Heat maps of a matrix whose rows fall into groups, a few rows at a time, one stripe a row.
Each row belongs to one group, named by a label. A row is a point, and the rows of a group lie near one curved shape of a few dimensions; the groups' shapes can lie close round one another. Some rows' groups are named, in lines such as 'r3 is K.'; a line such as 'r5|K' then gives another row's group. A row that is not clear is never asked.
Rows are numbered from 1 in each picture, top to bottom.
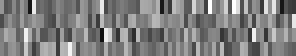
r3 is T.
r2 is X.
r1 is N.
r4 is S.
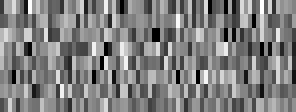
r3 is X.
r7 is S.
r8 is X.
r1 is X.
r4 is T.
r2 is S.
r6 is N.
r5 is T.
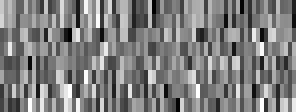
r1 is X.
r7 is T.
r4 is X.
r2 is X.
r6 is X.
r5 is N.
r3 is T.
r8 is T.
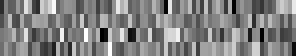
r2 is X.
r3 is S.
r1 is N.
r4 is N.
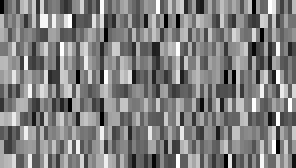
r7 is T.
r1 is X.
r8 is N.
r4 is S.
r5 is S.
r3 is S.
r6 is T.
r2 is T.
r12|X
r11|T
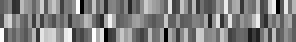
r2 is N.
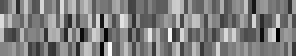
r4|T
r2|T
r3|T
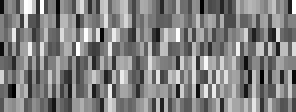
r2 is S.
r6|T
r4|T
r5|N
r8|N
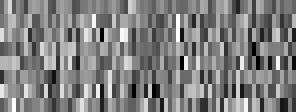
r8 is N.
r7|X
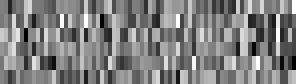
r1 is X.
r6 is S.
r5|N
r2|S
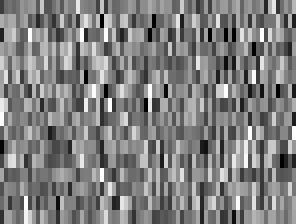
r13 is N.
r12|N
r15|S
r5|T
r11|N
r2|T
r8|X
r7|T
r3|X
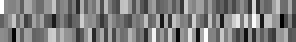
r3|N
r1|T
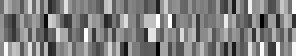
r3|X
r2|T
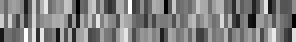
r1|T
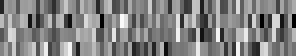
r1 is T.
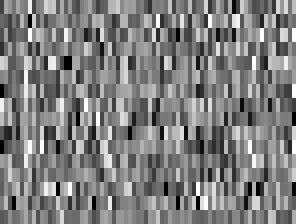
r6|S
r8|X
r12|T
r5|T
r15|N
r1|N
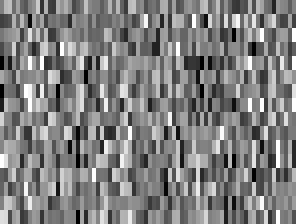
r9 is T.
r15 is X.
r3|X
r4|S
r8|X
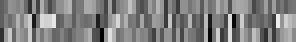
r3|N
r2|N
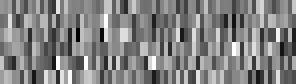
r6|S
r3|T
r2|X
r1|X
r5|X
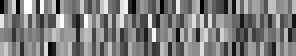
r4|X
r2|X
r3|N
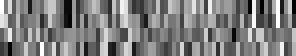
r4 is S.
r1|T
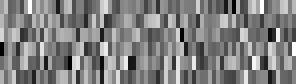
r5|T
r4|X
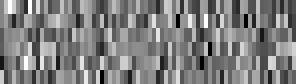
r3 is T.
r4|N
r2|N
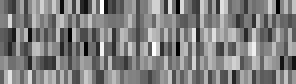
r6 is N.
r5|N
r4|S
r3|N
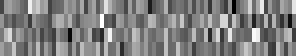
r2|N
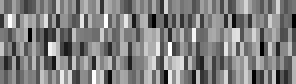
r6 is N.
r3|N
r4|T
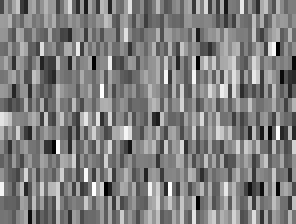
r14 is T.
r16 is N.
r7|N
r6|N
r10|T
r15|X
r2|T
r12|S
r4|T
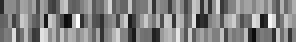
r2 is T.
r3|S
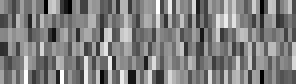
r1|T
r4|X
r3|T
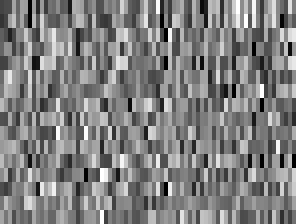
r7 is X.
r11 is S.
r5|N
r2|N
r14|N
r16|N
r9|X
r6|N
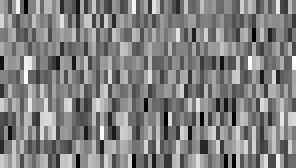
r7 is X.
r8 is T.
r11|N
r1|S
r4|T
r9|N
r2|X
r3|S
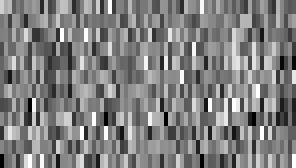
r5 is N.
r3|S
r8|N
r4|N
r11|X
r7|N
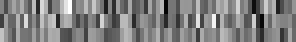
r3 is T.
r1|T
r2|S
